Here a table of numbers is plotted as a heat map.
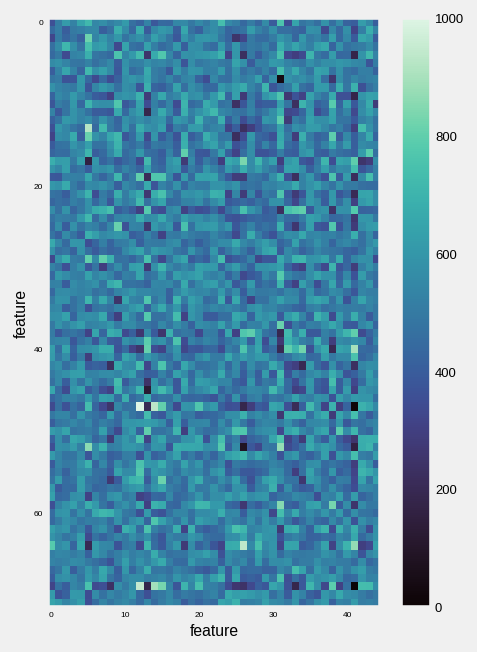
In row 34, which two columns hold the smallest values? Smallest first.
9, 27
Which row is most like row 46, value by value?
67
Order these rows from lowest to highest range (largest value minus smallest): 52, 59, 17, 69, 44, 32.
32, 44, 59, 17, 52, 69
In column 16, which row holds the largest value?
38
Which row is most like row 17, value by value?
64
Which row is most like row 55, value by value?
22
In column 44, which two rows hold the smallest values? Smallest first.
10, 29
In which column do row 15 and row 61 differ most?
14
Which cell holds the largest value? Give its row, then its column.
47, 12
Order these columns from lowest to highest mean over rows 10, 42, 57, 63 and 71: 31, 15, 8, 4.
8, 31, 15, 4
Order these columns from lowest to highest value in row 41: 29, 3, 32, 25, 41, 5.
5, 3, 32, 25, 29, 41
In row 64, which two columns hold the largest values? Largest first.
26, 41
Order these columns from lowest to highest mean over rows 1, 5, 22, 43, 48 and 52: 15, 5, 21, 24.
24, 21, 15, 5
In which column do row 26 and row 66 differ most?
15
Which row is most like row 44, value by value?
25
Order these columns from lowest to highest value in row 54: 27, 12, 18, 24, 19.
24, 27, 19, 18, 12
